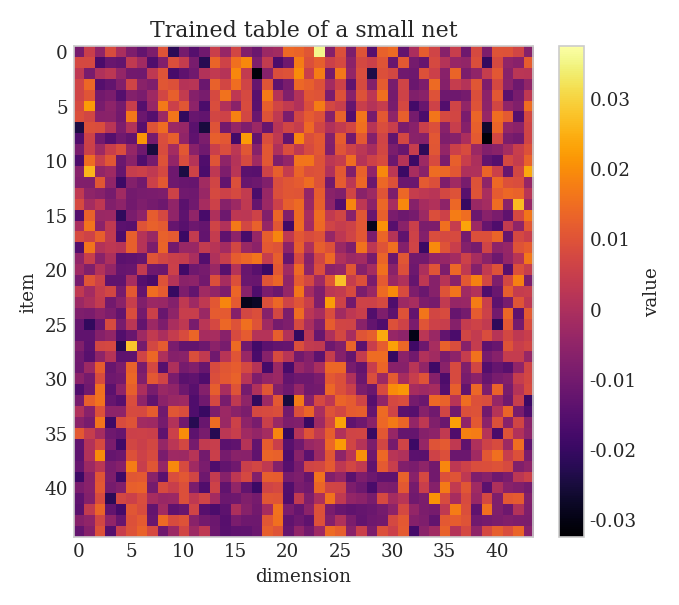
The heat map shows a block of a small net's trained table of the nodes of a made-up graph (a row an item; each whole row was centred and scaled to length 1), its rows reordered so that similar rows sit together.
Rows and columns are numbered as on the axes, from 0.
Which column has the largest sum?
29
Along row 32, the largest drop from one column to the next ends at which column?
20
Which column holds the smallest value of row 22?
9
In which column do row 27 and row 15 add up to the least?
4
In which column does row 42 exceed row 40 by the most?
39
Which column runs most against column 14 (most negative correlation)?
2
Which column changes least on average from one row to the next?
23
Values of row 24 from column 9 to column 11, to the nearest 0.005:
-0.005 0.005 0.005
